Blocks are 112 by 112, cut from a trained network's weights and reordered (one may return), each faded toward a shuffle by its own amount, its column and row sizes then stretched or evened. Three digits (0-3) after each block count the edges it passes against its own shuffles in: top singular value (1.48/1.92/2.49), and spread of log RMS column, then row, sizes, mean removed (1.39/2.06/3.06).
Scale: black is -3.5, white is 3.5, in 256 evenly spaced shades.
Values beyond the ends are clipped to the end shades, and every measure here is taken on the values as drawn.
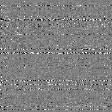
1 1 3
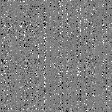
0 3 1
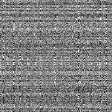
3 3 0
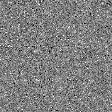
0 1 1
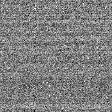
1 2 0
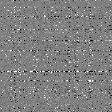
2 2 3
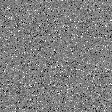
0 0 1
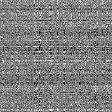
3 3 2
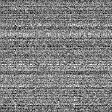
3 2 2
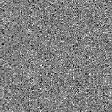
2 2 1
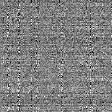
2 3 0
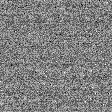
0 0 0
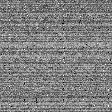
3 1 0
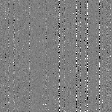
2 3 0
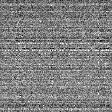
3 2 2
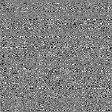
0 1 3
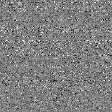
0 0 3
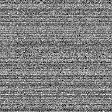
3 1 2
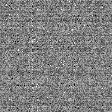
1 2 1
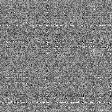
1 2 2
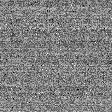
1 0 1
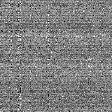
2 2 1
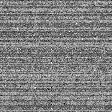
3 0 1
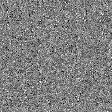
0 1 0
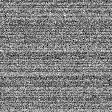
3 0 0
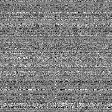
2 1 3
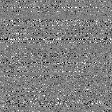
1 1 3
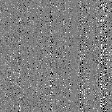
0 3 1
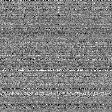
2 1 3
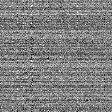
3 2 1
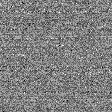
0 0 2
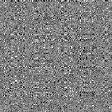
3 2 2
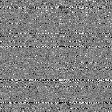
3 1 3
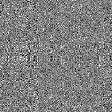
2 2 0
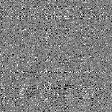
2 2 2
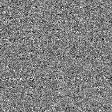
0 1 2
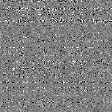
1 2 3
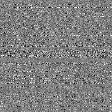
0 1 3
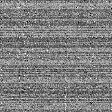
3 1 1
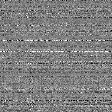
2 1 3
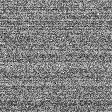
2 0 0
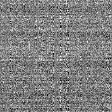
2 3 0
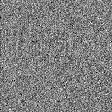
1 0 0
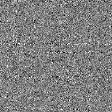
0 2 2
